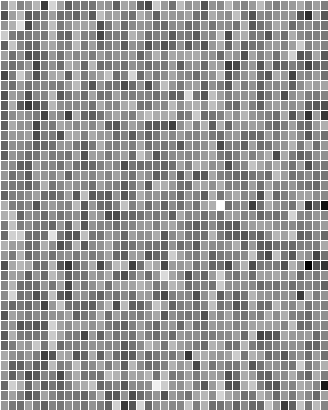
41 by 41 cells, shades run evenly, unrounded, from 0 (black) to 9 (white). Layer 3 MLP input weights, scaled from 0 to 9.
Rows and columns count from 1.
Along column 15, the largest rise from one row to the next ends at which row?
41
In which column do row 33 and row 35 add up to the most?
7
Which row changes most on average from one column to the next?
27
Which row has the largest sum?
1
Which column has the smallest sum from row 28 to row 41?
6
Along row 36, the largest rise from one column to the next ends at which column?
25
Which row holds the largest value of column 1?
4
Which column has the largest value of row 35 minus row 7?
5
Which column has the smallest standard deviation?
23
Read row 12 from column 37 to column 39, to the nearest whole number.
3 5 2
